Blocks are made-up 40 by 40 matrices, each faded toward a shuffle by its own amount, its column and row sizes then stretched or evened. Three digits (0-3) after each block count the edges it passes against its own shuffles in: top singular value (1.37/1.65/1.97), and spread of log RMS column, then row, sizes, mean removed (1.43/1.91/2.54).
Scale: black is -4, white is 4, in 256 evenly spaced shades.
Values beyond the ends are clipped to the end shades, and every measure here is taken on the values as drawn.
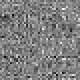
2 0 1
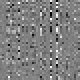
3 3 0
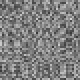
3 1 1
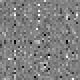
1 2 0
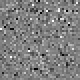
1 0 1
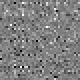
1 1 1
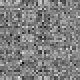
3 1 1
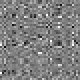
3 2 2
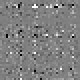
0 2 2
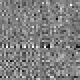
3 0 2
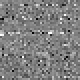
0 1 2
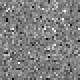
0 1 0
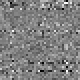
2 1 2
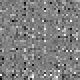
0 2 2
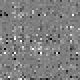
1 1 2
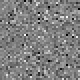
1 1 0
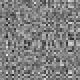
3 2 1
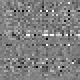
1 1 3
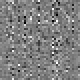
1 3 0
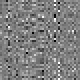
3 3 0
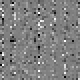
0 3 0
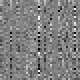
3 3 0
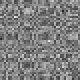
3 0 2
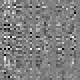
3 3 1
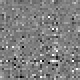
1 1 2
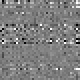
3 1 3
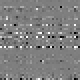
3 1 3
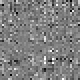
1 3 2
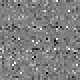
0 1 2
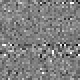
2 0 2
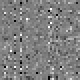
1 2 1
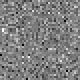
2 0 0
